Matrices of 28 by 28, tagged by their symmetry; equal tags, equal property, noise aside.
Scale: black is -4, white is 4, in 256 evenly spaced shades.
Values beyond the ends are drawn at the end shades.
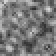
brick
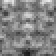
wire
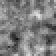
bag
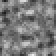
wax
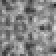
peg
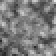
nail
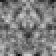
wire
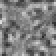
bag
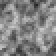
wax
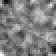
nail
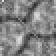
wax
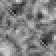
nail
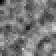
brick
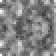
peg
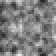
peg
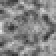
peg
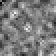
brick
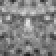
wire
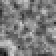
nail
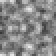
peg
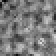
brick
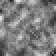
brick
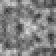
peg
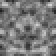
wire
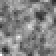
nail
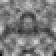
wire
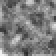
nail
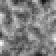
bag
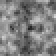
peg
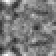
peg
